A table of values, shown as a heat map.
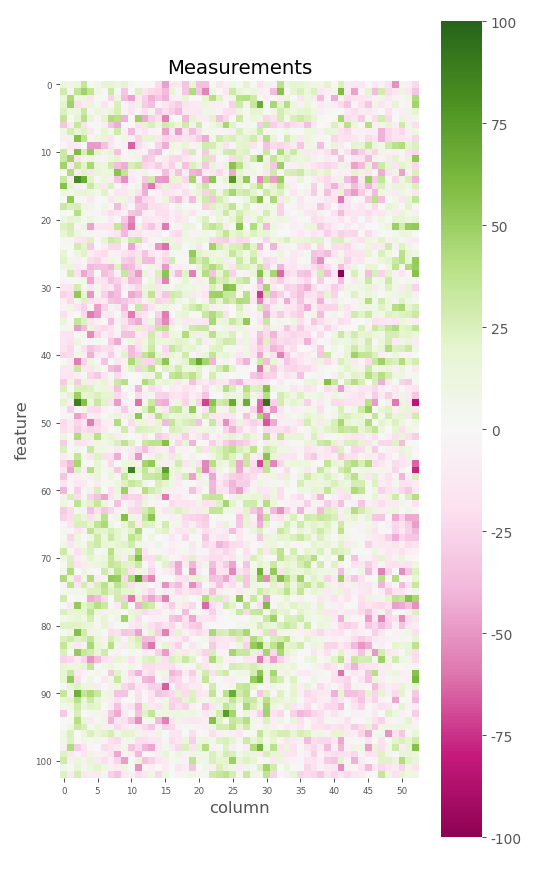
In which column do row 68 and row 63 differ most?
23
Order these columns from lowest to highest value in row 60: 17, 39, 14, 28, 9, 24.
24, 17, 28, 14, 39, 9
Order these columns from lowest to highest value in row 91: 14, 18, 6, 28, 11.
11, 14, 6, 18, 28
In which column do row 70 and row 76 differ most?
10
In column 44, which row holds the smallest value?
83
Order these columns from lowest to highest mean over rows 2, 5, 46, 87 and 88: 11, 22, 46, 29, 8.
11, 46, 22, 8, 29
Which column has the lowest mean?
15
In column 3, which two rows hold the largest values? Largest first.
14, 47
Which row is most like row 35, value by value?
94
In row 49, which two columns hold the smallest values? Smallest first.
30, 2
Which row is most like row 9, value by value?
34
